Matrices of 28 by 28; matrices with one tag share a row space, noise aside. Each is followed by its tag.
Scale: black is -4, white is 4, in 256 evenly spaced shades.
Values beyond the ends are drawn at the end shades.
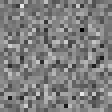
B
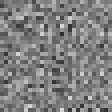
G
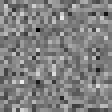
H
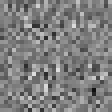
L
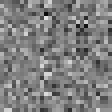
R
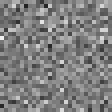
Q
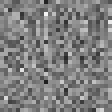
B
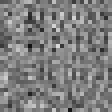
G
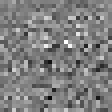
R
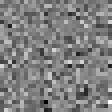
R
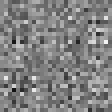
H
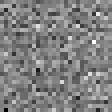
H
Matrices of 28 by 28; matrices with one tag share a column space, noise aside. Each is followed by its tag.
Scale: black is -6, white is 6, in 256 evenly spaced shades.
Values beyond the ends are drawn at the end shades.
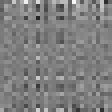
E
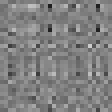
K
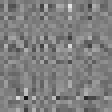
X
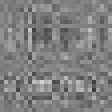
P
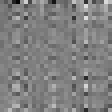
E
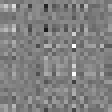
K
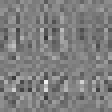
P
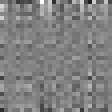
E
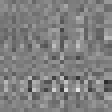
P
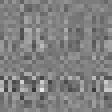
P
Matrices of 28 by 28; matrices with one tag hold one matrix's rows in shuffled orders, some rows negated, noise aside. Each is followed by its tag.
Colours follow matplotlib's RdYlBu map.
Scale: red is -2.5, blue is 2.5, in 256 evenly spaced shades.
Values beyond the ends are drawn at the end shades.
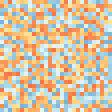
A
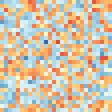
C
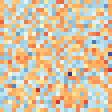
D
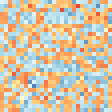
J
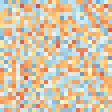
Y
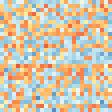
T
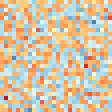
D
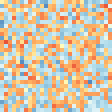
D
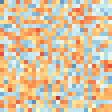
C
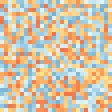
D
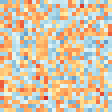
A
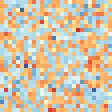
D
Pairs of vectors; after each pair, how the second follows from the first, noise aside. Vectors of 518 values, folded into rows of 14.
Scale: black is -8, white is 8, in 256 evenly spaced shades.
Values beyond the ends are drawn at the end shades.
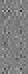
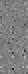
wrapped around, partly zeroed.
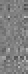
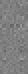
wrapped around, shrunk.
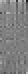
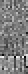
wrapped around, scaled up.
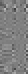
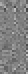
negated.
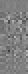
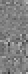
wrapped around.
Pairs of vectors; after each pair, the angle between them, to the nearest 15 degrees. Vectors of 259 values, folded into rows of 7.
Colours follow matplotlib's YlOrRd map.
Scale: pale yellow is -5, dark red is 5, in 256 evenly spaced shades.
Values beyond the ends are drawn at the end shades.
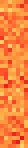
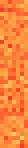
165 degrees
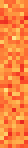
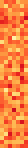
15 degrees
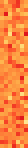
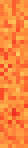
90 degrees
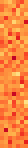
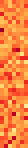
75 degrees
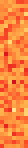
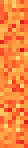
75 degrees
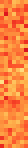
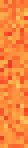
90 degrees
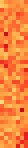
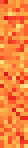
105 degrees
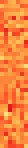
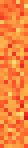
105 degrees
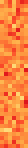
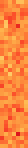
105 degrees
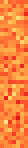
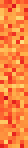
60 degrees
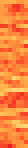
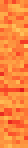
135 degrees
